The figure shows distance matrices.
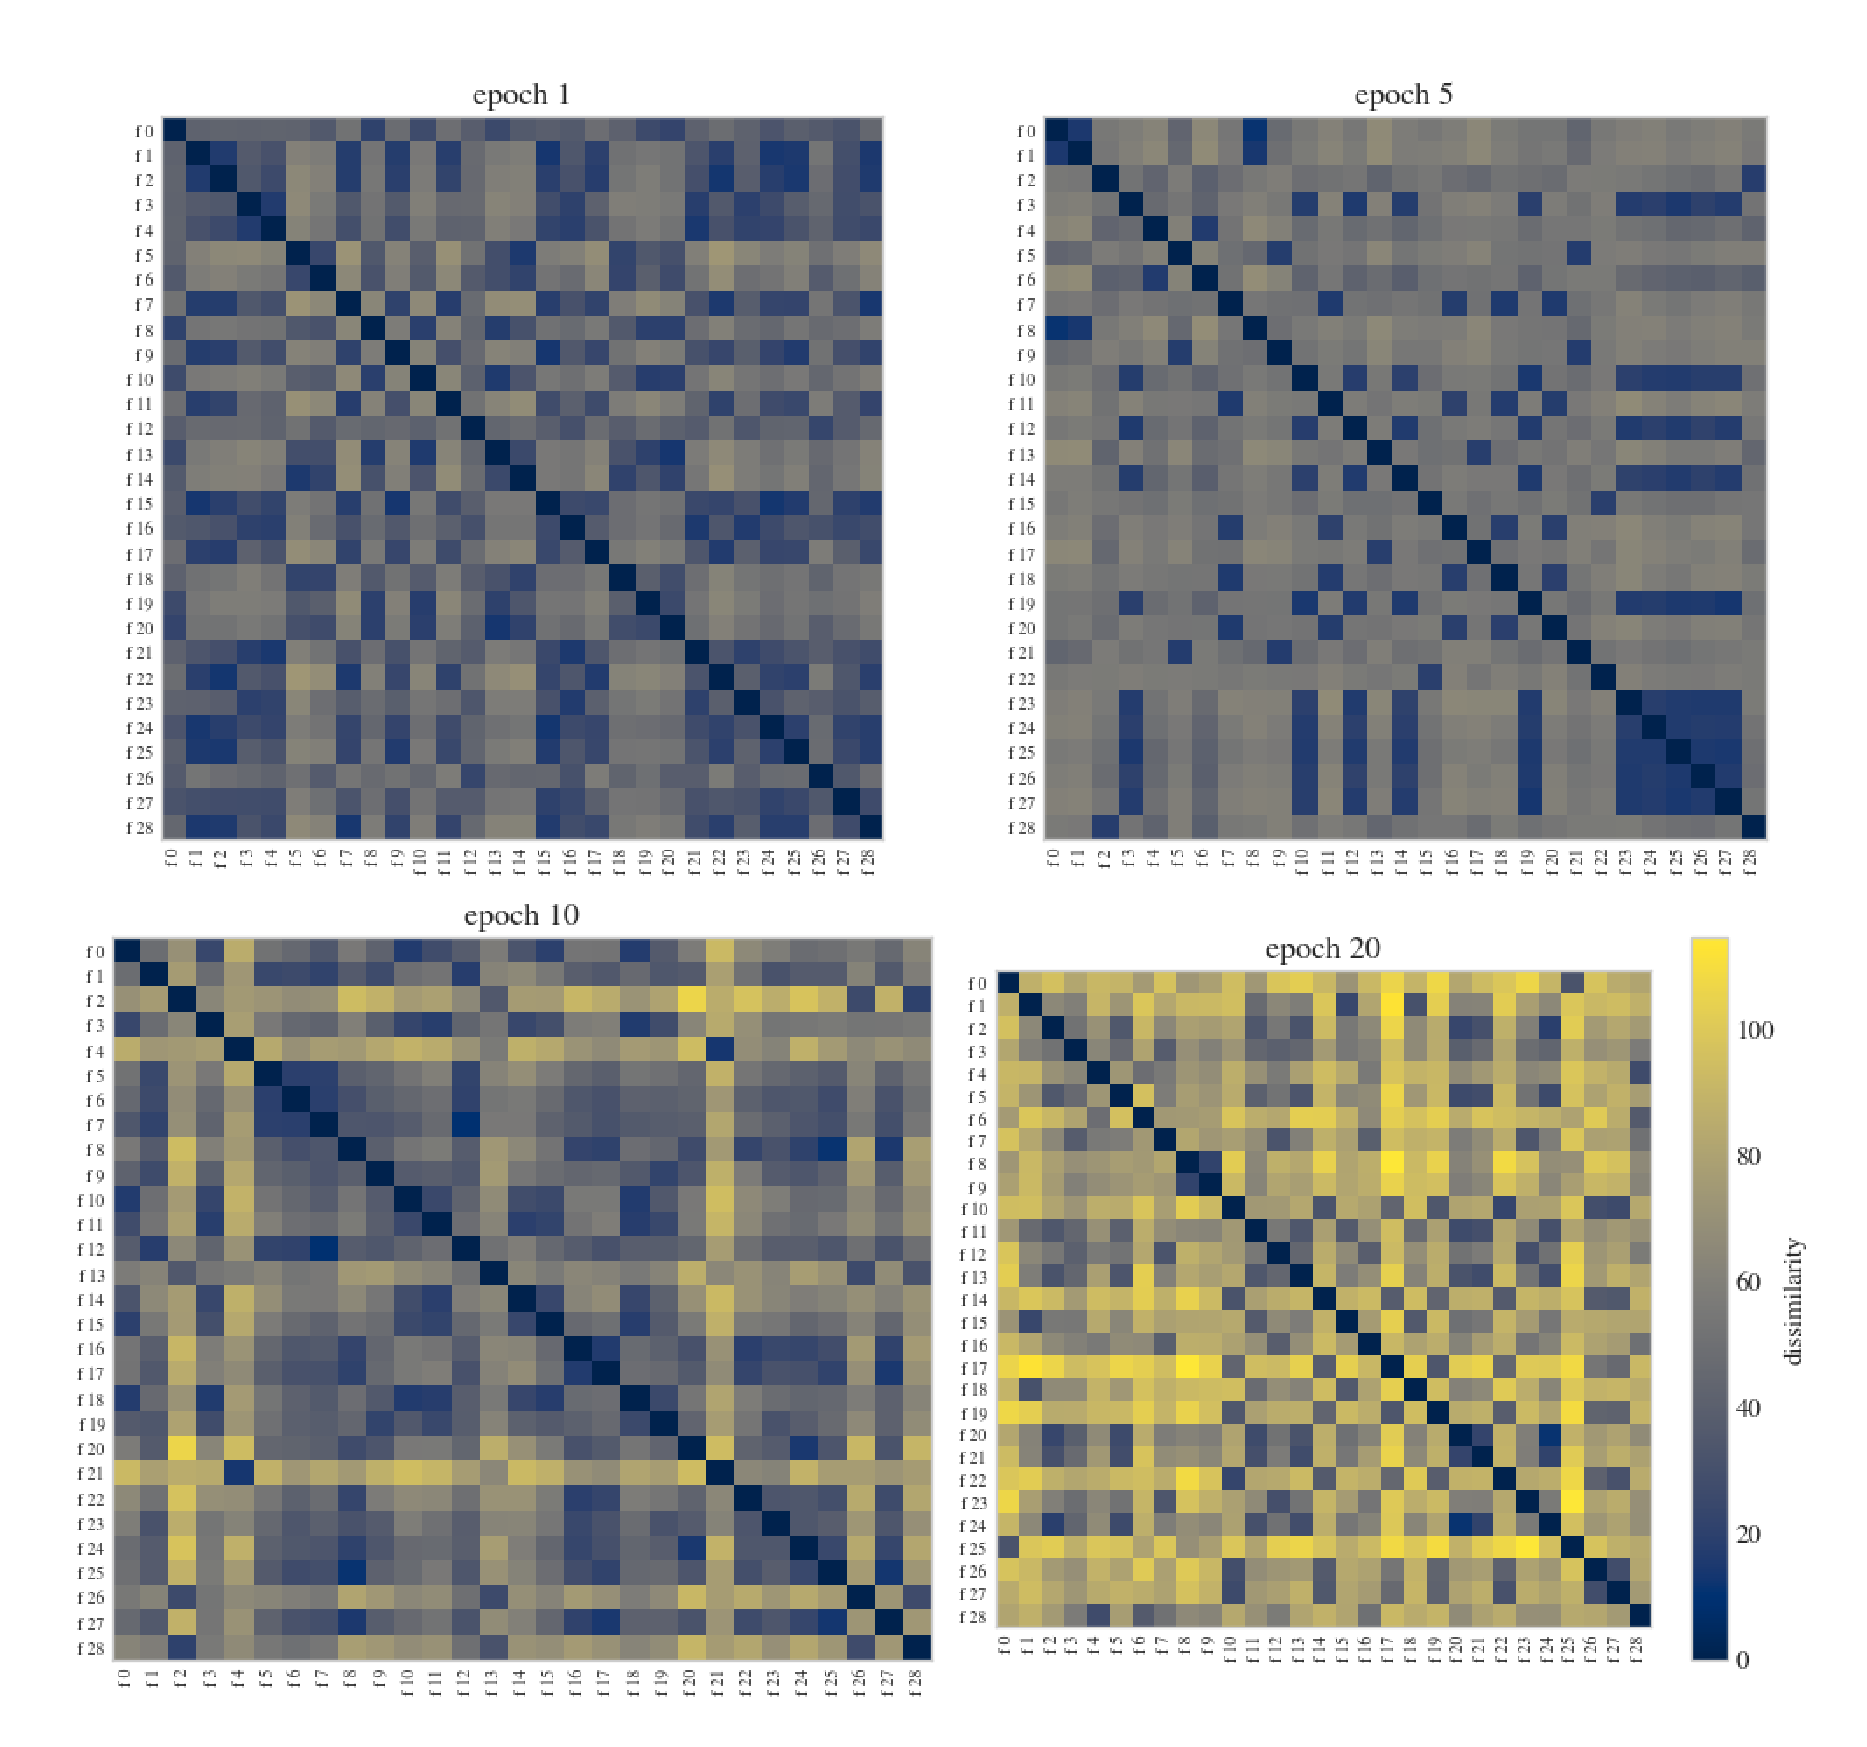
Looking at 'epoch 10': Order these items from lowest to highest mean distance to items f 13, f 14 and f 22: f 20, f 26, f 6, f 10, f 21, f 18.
f 18, f 6, f 10, f 26, f 20, f 21
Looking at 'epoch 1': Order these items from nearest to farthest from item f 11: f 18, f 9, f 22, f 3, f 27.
f 22, f 9, f 27, f 3, f 18
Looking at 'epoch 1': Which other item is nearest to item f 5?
f 14
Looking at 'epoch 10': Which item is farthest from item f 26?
f 20
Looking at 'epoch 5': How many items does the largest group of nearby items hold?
10
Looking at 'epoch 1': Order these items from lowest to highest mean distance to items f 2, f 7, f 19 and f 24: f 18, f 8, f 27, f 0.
f 27, f 0, f 8, f 18
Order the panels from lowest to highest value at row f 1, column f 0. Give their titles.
epoch 5, epoch 1, epoch 10, epoch 20
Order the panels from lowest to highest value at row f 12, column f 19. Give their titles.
epoch 5, epoch 10, epoch 1, epoch 20
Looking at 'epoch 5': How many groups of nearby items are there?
8
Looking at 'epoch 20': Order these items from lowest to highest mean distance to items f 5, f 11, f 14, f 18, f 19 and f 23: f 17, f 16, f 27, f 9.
f 27, f 16, f 17, f 9
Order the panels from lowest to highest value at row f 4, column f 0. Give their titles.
epoch 1, epoch 5, epoch 10, epoch 20
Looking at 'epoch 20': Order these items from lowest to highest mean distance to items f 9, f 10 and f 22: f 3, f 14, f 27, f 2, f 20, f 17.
f 27, f 14, f 17, f 3, f 20, f 2
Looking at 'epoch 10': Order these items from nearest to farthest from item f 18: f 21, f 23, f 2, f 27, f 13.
f 27, f 23, f 13, f 2, f 21
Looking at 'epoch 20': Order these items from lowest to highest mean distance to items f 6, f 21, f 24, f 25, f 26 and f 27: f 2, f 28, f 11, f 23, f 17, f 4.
f 11, f 2, f 28, f 4, f 23, f 17
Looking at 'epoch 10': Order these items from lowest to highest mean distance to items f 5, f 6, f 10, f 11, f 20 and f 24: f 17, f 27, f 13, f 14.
f 27, f 17, f 14, f 13
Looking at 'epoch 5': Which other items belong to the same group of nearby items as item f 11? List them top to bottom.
f 7, f 16, f 18, f 20
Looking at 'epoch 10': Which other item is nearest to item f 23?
f 16
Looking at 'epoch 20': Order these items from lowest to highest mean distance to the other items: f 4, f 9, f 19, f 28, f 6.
f 28, f 4, f 9, f 19, f 6
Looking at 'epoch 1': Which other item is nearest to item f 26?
f 12
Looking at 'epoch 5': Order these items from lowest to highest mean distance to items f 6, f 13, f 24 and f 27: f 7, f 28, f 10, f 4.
f 10, f 4, f 28, f 7
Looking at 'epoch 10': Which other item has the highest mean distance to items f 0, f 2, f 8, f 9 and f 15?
f 21
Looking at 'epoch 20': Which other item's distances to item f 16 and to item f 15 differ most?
f 1
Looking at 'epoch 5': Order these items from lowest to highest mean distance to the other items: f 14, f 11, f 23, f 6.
f 14, f 23, f 6, f 11
